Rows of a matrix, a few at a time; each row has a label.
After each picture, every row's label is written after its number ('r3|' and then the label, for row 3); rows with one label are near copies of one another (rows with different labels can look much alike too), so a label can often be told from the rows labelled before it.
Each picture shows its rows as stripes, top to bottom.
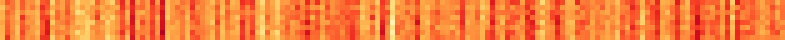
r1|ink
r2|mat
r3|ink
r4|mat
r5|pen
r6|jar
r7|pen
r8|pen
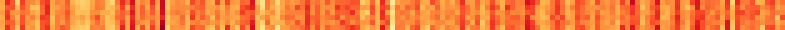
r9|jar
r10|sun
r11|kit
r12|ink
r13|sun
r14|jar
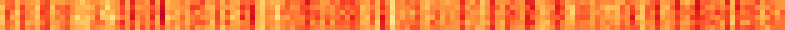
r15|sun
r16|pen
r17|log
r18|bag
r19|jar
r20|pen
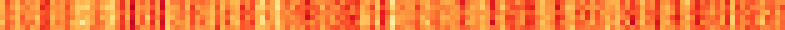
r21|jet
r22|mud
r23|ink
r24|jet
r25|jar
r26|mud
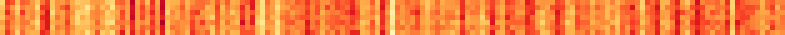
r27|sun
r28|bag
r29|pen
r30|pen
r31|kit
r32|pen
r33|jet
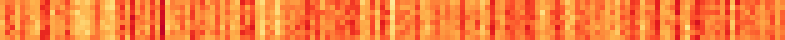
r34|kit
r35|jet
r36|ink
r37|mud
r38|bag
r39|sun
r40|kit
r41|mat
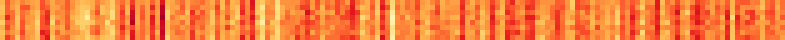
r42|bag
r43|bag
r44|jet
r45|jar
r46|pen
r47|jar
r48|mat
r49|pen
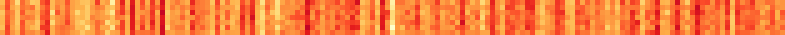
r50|jet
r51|pen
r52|ink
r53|bag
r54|pen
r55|jet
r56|pen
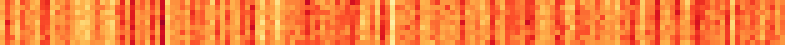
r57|jet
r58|mud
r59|ink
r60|mat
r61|jar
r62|bag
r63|bag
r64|jar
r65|sun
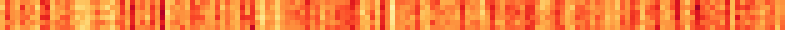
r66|jet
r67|pen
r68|mat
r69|kit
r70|jar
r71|bag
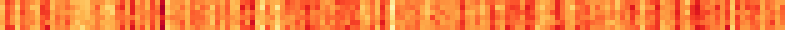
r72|sun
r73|log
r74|mat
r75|jar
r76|bag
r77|sun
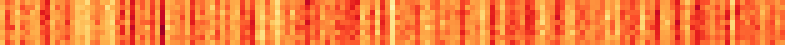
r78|jet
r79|pen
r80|mud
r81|mud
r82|ink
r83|sun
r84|mud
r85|kit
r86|mat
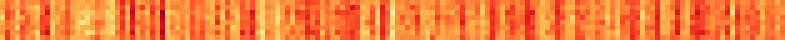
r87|ink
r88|jet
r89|sun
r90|mud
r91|mud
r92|ink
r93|kit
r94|jar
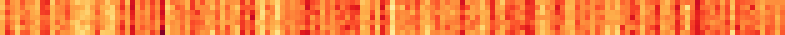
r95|pen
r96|jet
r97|kit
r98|bag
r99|ink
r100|mud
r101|log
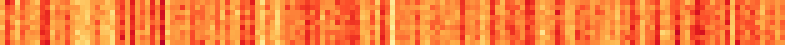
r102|sun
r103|log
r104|jar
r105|kit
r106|jet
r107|log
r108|ink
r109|ink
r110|kit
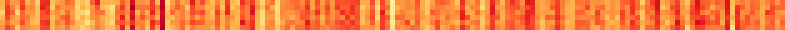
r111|mat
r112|mat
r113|jar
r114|mud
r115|kit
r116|sun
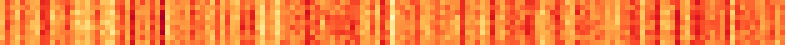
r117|jet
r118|mud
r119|ink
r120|mat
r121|kit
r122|kit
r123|mat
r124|jet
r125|ink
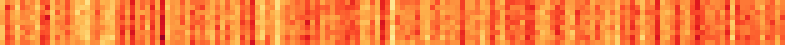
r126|bag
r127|jar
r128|ink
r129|mud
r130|bag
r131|jar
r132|mud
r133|log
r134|log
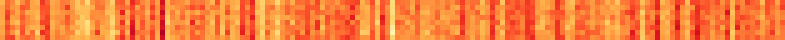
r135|mud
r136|kit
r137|sun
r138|bag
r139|mud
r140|kit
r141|mat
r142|sun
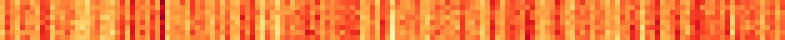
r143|mud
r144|mud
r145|mat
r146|log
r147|jar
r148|mat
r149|jet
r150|log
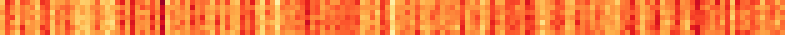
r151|log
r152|pen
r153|ink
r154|jar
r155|ink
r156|mat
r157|pen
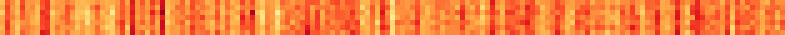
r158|pen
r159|mat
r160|bag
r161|kit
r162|mud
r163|ink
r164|jet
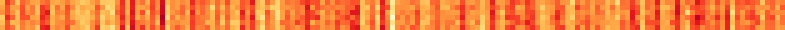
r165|log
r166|ink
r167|jet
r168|log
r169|mat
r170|jet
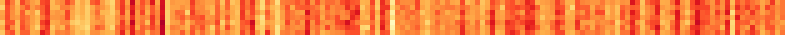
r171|mat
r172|mud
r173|jet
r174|kit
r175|sun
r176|jar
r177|log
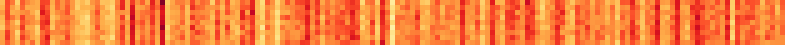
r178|log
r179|ink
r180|bag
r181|pen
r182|bag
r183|mat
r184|jar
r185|jet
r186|pen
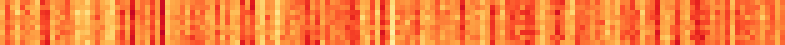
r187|bag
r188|bag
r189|mud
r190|mat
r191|mud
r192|pen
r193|mud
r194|ink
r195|kit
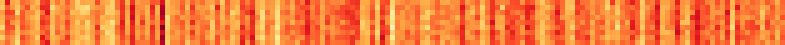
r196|ink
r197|mud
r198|sun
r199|mat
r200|jet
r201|log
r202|ink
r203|bag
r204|bag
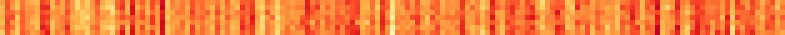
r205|ink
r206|ink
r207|jet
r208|jar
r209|bag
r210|jet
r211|jet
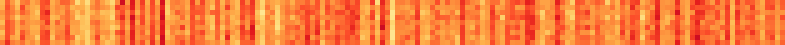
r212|mud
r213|jar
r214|kit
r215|mud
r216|jar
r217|bag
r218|jar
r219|mat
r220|kit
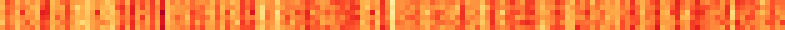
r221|pen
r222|kit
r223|mat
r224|jet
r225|mud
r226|ink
